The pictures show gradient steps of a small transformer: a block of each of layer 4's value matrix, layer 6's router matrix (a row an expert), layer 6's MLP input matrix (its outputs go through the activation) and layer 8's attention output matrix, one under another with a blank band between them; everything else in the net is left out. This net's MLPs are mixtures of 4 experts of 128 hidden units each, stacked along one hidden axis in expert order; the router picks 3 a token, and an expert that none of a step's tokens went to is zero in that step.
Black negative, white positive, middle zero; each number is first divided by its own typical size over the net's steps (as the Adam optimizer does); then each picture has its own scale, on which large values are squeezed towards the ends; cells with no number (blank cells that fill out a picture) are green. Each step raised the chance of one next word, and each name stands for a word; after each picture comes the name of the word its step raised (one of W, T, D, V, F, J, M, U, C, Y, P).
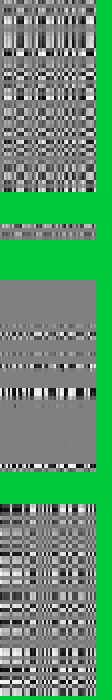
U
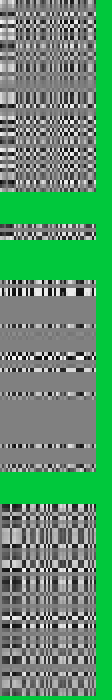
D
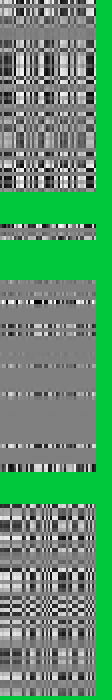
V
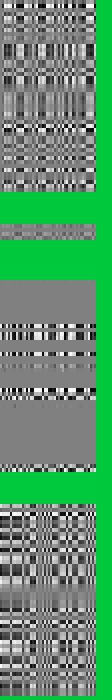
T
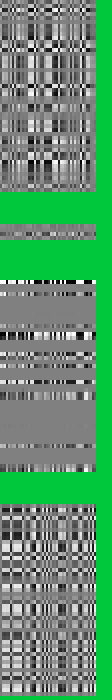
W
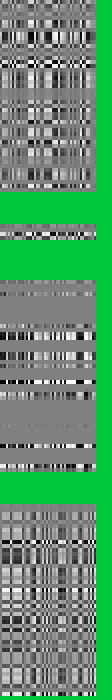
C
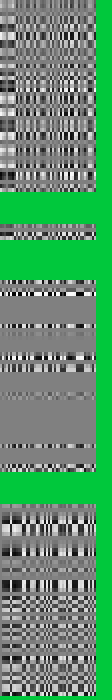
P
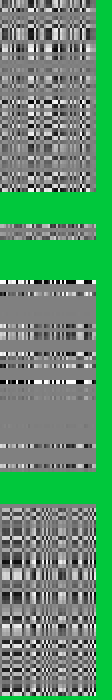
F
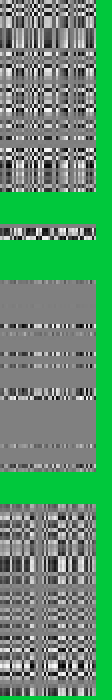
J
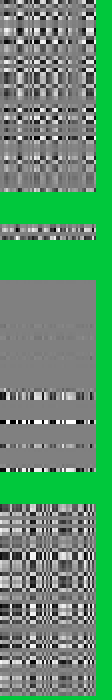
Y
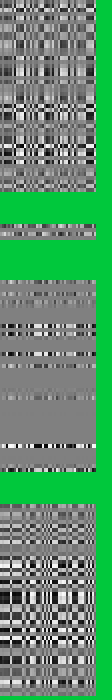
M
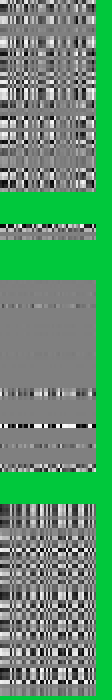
U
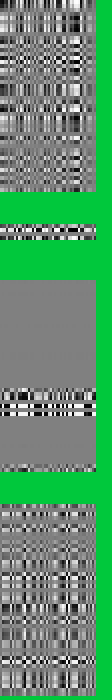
Y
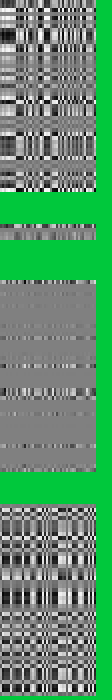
F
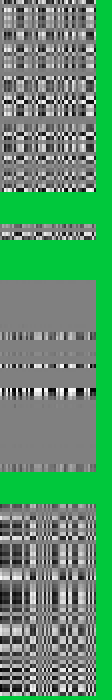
F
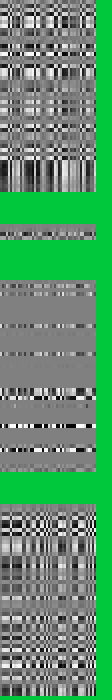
J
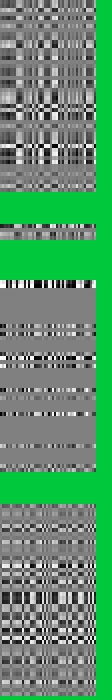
M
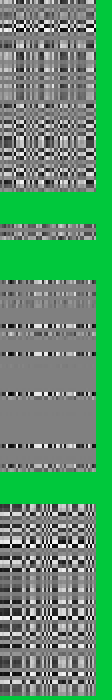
D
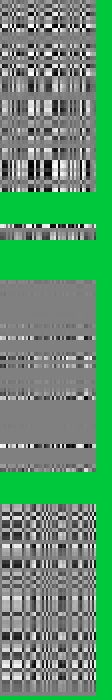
J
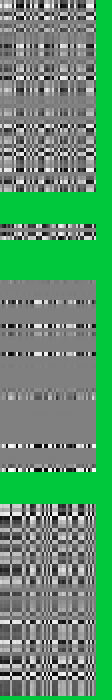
T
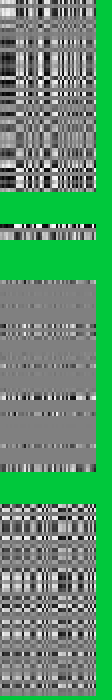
V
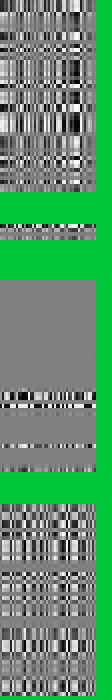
W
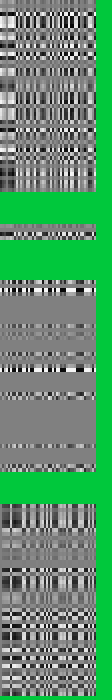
J
